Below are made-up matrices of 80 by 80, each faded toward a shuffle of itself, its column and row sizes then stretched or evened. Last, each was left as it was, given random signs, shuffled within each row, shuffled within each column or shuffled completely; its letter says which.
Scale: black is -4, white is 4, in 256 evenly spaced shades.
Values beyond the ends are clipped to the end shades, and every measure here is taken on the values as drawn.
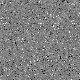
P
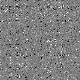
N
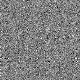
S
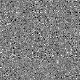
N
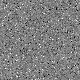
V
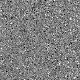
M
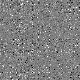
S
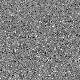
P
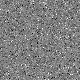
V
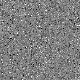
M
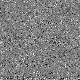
P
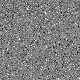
V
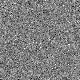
V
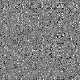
N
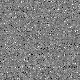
P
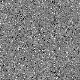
M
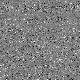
P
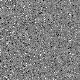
M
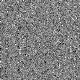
M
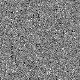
M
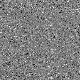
P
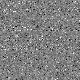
P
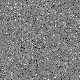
V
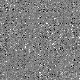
N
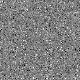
S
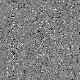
M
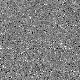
P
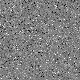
V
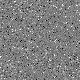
V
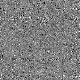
S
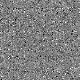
S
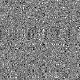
N
